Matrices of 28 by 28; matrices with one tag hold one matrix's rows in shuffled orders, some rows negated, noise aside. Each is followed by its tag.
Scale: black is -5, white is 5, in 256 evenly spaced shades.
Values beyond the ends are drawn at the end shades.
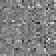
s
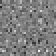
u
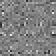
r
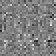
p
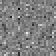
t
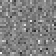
u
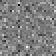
t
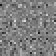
u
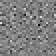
u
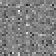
t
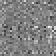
p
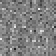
u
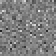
u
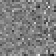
s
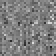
p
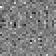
u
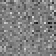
p
